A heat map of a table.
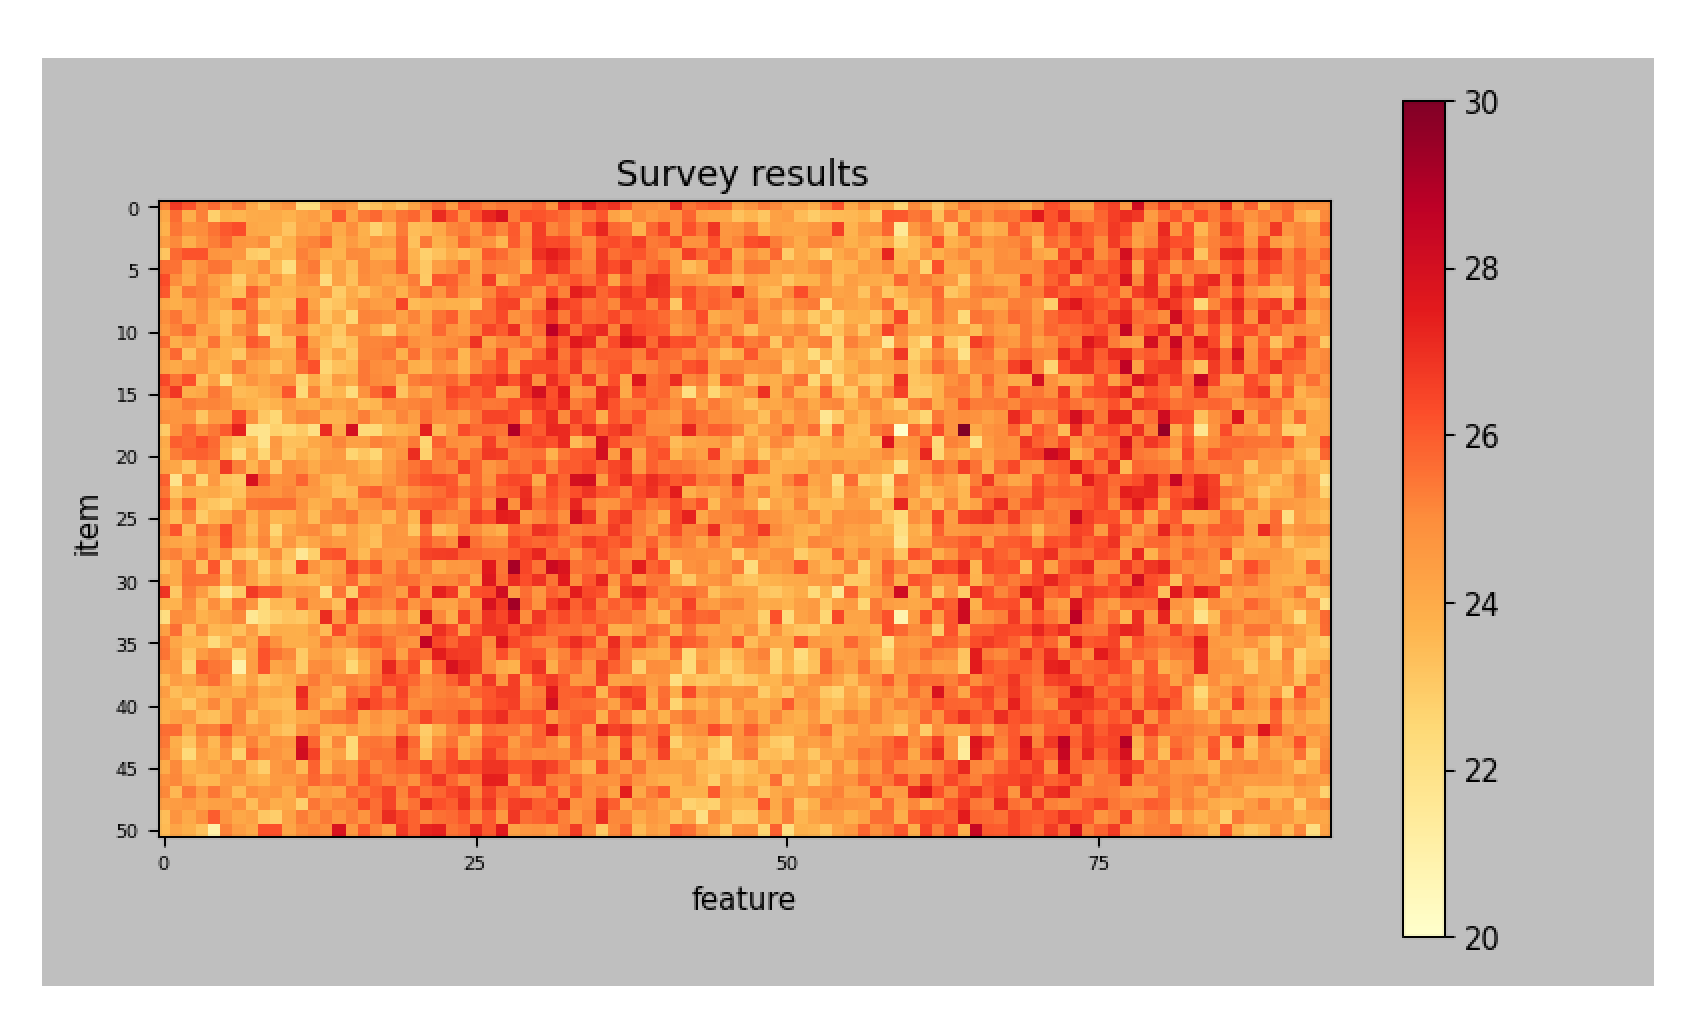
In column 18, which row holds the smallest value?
10
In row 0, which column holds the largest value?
78
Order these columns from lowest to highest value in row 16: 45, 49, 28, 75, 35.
49, 45, 75, 28, 35
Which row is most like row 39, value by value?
40
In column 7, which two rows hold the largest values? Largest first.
22, 31
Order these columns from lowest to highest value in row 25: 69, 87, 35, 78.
87, 35, 69, 78
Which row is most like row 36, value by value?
37
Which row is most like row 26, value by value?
3
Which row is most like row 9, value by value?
12
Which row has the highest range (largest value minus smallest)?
18
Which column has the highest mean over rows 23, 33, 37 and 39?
73
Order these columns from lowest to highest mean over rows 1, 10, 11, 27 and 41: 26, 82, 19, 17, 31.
17, 19, 82, 26, 31
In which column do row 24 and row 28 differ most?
59
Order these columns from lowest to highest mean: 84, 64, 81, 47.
47, 64, 84, 81
